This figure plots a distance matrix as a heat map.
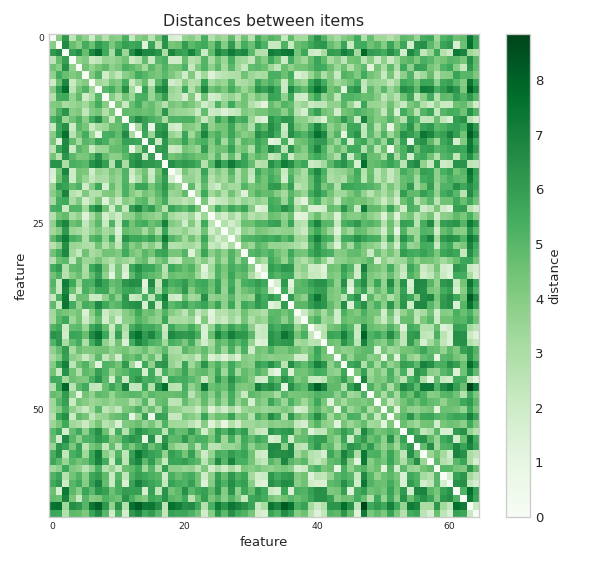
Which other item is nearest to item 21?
29
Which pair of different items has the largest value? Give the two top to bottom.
47, 63
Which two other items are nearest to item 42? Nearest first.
49, 30
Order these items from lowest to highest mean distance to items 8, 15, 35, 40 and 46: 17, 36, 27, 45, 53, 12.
12, 53, 17, 45, 27, 36
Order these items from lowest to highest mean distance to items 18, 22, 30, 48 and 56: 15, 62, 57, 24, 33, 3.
24, 3, 15, 57, 62, 33
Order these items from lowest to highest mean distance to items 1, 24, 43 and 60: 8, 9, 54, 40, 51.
9, 8, 54, 40, 51
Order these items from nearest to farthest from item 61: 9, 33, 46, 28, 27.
33, 28, 9, 46, 27
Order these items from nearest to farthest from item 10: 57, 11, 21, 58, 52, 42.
52, 58, 21, 42, 11, 57
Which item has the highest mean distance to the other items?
63
